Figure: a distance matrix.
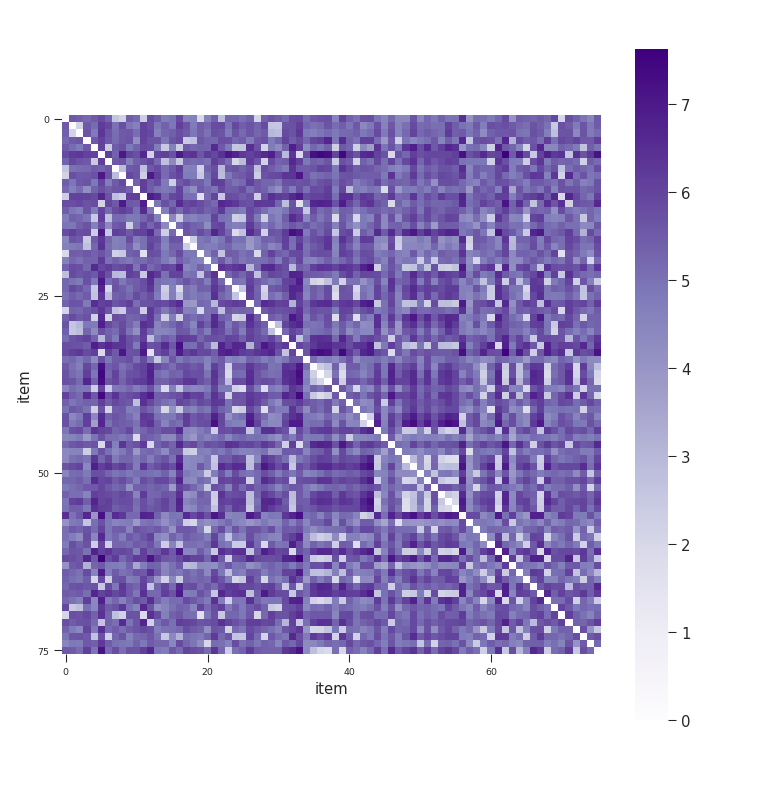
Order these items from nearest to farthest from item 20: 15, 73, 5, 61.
15, 61, 73, 5
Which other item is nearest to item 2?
1
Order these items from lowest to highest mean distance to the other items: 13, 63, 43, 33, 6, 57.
57, 63, 6, 13, 43, 33
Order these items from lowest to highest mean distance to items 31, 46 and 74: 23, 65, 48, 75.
48, 65, 23, 75
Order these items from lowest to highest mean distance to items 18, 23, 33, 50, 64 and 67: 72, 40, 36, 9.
72, 36, 9, 40
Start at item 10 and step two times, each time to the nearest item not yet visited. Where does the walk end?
40
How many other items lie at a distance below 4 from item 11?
7
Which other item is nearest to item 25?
38
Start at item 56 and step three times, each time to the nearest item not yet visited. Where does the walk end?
4
